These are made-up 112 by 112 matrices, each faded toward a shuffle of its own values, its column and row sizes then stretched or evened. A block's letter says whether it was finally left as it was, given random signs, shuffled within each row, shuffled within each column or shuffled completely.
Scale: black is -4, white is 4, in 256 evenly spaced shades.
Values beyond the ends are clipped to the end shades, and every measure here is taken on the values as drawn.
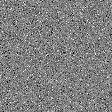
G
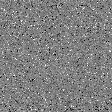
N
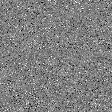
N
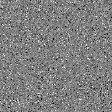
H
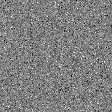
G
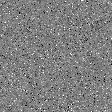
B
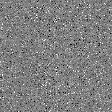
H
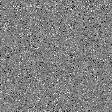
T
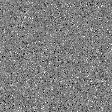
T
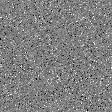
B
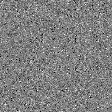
H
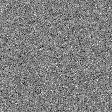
B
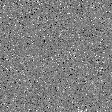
N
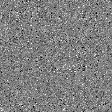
H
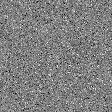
B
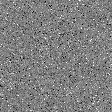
B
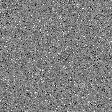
B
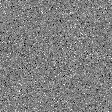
B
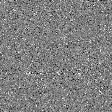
N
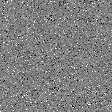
N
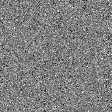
G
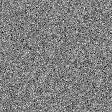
B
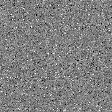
N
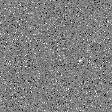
T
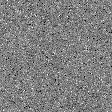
B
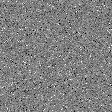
B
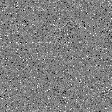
T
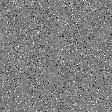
G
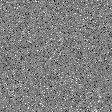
B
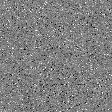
N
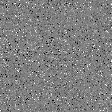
H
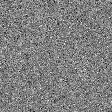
B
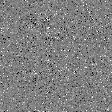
T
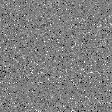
H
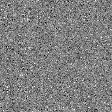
T
